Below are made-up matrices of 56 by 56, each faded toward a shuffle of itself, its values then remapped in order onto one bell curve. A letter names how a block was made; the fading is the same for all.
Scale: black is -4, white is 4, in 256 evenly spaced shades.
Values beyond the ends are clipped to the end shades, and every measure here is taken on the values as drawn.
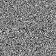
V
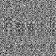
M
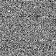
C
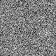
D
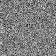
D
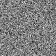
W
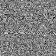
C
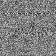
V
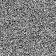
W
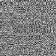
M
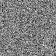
W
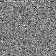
C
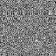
M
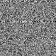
V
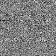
C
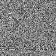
C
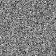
V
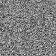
C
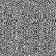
M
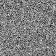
W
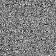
V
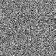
D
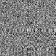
M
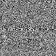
C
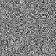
M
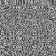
M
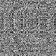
M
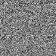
V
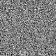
C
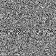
C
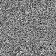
D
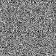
V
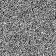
W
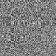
M
